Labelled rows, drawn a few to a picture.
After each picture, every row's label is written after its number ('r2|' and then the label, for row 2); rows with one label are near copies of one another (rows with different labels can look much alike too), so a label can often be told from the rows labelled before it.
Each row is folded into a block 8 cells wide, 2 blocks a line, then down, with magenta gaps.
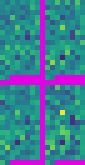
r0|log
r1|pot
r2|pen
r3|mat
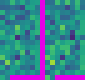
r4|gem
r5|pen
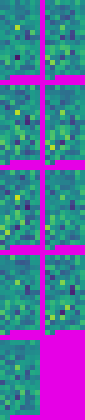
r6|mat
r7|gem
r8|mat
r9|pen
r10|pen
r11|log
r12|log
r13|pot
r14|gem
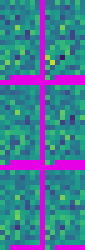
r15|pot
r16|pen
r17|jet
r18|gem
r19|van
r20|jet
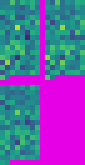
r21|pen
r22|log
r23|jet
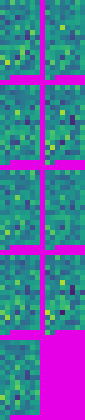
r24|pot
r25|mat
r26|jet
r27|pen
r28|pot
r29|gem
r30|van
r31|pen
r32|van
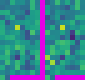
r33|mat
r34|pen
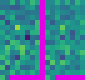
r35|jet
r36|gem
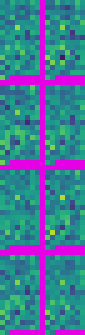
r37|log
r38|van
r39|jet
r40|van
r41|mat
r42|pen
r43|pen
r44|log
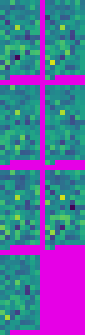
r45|jet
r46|pen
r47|mat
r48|mat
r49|van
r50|jet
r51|pen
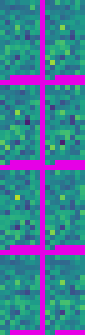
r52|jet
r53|pen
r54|pen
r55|pot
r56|mat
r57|pen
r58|jet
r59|jet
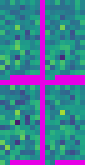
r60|van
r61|van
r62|gem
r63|mat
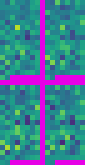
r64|log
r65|van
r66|van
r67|pot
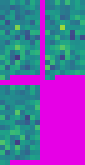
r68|jet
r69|van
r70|van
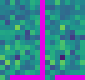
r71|log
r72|van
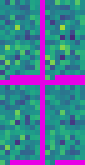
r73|log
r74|gem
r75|gem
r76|mat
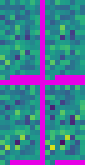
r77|gem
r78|gem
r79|pot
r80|pot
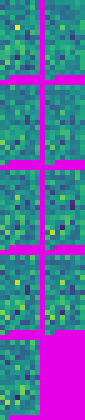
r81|mat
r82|jet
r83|pen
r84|gem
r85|gem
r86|pot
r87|pen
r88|van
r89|pot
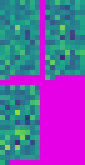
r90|pen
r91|gem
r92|pot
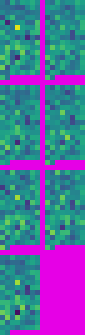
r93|jet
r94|log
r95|van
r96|log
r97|log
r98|gem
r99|van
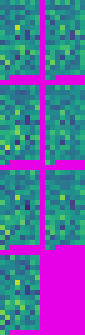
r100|gem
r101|pot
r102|van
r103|gem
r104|pen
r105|van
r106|log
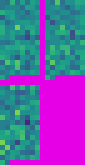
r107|mat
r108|log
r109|pen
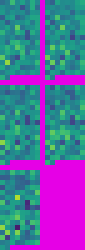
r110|pen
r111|log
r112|van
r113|log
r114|van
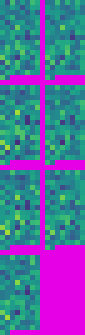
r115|log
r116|pen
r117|van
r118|gem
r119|van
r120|pot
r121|pen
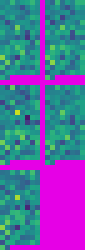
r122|pen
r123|log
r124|log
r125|pen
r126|pen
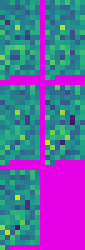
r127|jet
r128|gem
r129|pen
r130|pen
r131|pen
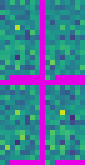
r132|mat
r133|jet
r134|pot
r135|mat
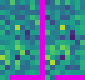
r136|van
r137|pen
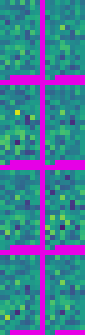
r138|pot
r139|mat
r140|mat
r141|jet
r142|van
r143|log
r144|pen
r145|mat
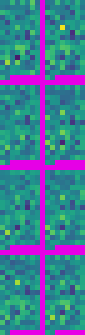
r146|pot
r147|mat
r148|pot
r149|van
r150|gem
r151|van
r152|jet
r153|pot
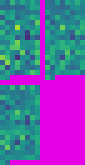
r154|van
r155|jet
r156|pot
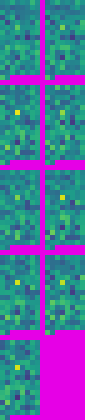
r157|jet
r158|jet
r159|mat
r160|gem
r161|mat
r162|mat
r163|mat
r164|jet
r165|mat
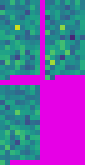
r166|mat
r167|pen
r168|jet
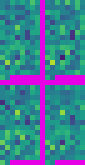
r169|gem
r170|pot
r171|log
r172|van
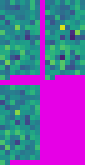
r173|jet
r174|mat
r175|gem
